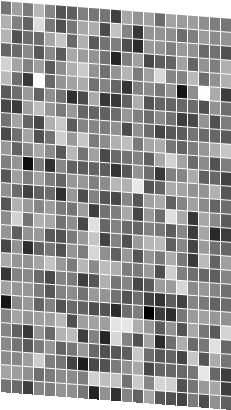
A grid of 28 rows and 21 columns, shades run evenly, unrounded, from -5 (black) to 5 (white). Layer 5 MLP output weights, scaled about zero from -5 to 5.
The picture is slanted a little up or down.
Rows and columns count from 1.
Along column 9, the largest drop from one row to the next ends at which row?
28
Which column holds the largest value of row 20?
17
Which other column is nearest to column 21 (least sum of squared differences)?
12
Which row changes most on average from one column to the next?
24
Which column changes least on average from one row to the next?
18
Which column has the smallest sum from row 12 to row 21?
21
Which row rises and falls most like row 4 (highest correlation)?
22
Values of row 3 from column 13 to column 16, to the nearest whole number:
-3 1 1 0
